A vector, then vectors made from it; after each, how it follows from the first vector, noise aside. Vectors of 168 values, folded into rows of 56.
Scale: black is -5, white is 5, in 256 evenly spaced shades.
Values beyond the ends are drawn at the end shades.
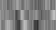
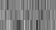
partly zeroed.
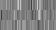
reversed, negated, partly zeroed.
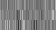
partly zeroed.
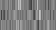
reversed, negated, partly zeroed.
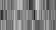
reversed, negated.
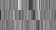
reversed, negated, partly zeroed.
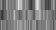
reversed, negated.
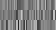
sign-scrambled.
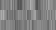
reversed, shrunk.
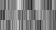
reversed, negated.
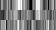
reversed, negated, scaled up.
